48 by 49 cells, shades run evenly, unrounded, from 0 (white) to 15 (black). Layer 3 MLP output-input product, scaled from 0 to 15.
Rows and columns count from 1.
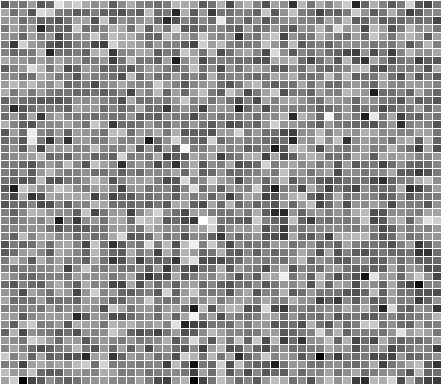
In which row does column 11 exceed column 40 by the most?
27
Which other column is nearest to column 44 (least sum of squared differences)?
6
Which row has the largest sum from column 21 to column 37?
30
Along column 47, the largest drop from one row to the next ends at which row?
23
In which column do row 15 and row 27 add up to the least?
37
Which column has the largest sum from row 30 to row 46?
43
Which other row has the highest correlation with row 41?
17
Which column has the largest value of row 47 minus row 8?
22
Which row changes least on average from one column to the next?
29
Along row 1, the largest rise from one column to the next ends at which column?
40
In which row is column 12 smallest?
46
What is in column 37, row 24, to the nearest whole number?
11
